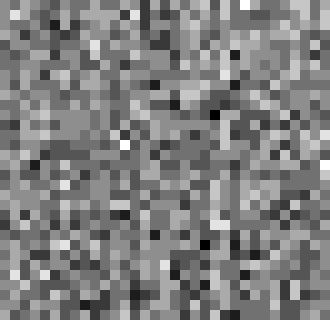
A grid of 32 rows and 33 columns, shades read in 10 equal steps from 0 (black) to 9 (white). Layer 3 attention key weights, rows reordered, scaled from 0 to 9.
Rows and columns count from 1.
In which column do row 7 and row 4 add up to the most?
30
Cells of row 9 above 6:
2
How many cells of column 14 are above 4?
12
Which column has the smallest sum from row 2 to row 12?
18
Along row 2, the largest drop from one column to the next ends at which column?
15
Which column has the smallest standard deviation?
1
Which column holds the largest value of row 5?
10
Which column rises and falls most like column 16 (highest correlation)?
33
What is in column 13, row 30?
4
